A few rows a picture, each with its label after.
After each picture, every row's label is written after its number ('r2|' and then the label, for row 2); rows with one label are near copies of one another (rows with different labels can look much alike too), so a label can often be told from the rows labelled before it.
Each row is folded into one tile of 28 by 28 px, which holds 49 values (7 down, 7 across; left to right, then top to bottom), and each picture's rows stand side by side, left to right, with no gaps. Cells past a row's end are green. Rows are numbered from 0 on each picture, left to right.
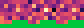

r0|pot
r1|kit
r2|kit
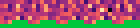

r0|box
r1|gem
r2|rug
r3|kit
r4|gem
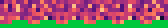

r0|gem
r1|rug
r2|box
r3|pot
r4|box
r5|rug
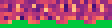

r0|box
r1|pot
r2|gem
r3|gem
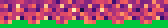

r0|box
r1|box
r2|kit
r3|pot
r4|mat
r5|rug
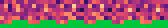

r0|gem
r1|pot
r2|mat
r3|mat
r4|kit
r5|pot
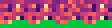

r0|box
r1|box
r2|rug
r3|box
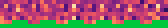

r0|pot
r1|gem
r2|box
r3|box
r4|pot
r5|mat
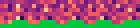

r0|box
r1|pot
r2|rug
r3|rug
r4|kit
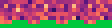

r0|pot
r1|mat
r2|box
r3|rug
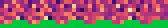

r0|rug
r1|rug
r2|mat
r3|gem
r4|kit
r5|gem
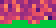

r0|gem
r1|rug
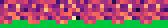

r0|mat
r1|pot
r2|rug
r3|mat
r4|mat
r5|mat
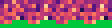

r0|rug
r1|box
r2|kit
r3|box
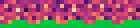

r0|kit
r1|box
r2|pot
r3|mat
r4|kit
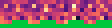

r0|pot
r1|pot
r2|box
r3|rug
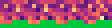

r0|pot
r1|pot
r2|pot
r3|rug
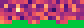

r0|pot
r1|mat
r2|gem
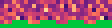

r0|rug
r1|pot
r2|gem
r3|rug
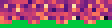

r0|pot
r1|mat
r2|box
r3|rug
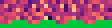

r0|kit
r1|rug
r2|gem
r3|mat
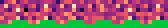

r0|kit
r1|box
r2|mat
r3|gem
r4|kit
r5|box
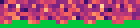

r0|mat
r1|pot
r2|rug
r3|mat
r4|gem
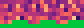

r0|box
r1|gem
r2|rug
